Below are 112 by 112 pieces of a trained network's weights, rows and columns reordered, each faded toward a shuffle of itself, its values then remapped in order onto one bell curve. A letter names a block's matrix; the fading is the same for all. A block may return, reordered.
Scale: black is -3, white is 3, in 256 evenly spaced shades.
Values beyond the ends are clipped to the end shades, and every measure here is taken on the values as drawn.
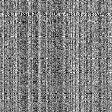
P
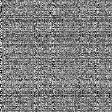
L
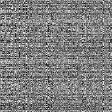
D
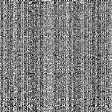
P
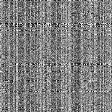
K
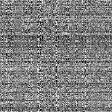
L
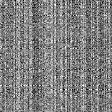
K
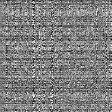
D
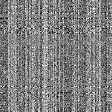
P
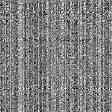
K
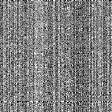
K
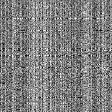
K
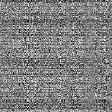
D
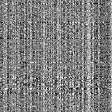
P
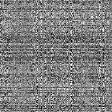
L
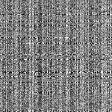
K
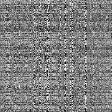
D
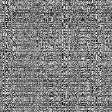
D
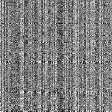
P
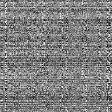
L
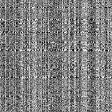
P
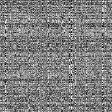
D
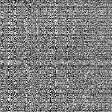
D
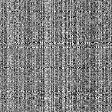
P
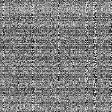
D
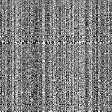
P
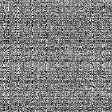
D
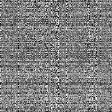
L
